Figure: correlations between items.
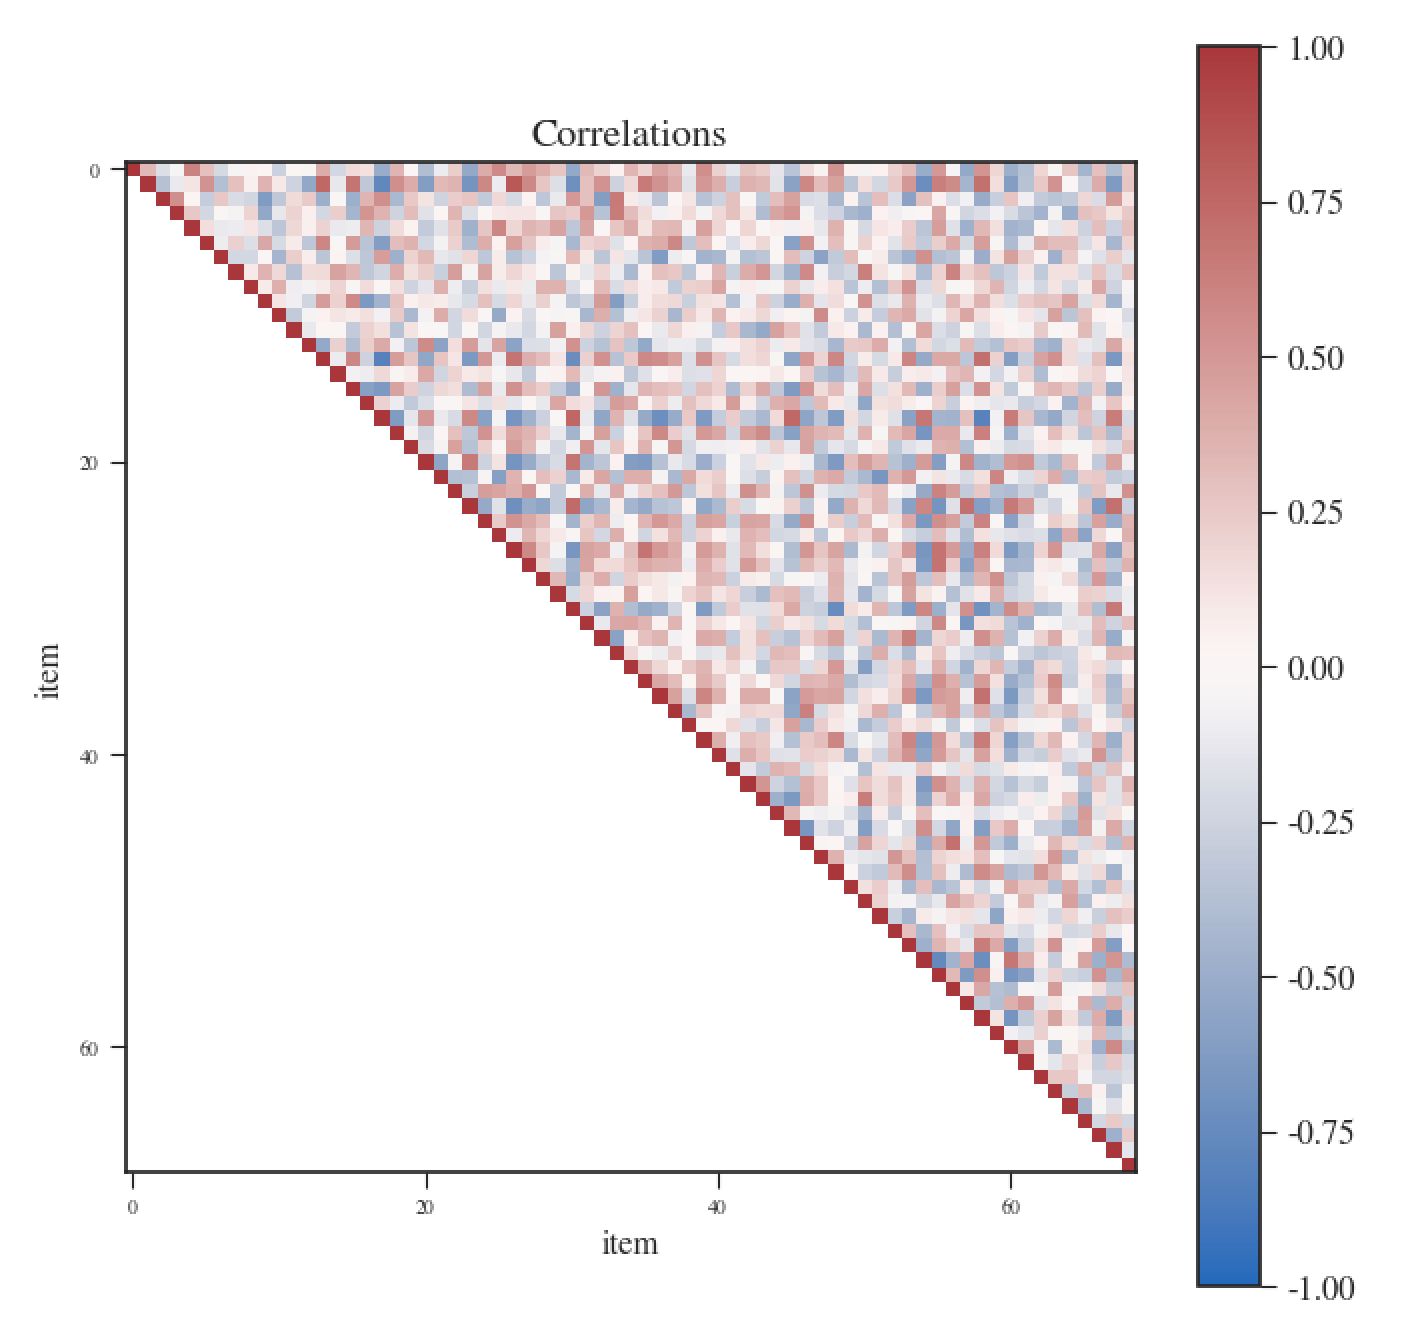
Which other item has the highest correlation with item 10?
47
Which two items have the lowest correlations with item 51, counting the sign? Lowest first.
21, 59
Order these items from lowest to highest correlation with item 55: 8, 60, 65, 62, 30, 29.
60, 30, 65, 62, 29, 8
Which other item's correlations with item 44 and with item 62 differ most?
3
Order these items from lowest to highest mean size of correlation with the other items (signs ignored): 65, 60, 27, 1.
65, 27, 60, 1
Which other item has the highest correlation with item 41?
16
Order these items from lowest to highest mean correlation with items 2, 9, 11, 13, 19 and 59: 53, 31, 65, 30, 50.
30, 50, 65, 53, 31
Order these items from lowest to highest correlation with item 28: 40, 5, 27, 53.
5, 27, 40, 53
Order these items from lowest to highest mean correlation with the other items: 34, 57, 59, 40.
57, 59, 34, 40
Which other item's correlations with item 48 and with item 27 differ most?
22
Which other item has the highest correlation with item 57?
23
